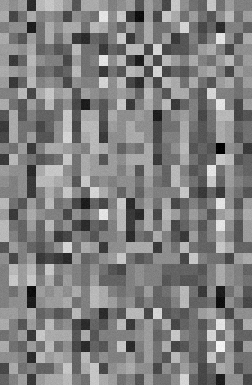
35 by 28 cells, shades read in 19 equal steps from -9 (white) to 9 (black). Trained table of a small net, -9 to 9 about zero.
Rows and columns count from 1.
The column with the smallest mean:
6
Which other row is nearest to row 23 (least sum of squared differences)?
15
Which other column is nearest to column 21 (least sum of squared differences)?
11
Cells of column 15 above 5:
3
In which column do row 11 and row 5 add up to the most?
12
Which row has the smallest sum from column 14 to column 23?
23
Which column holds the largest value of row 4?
10
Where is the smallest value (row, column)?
32, 25
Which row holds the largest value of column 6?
24
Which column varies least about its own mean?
13
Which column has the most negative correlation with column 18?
26
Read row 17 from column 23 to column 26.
3 -5 2 -2
